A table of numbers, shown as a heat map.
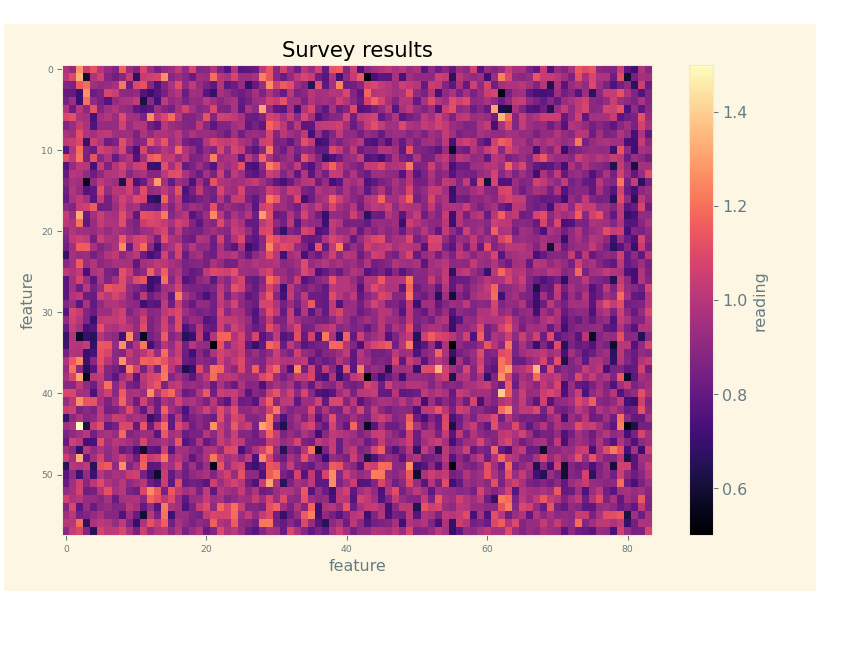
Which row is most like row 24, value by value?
8
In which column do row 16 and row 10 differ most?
10
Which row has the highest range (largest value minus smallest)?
44
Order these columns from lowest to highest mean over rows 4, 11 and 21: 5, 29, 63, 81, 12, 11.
81, 11, 5, 63, 12, 29
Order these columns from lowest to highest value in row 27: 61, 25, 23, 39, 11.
11, 23, 39, 25, 61
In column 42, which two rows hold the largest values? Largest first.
37, 1
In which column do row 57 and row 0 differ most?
4
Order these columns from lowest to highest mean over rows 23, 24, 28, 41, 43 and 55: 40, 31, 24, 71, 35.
31, 71, 40, 35, 24
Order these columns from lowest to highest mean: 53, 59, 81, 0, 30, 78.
81, 78, 0, 53, 59, 30
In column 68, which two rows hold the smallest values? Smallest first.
47, 50
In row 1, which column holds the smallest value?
43
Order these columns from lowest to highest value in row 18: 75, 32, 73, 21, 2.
32, 75, 73, 21, 2
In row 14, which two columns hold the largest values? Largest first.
13, 79
